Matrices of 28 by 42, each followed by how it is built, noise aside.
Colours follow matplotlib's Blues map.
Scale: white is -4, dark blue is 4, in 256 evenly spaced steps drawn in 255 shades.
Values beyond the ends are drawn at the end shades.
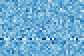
uneven rows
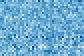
uneven rows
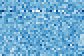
uneven rows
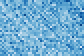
Toeplitz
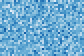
noise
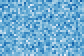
repeating columns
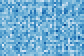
blocks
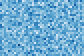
repeating rows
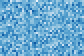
repeating rows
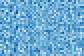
repeating rows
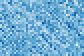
Toeplitz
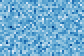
repeating columns
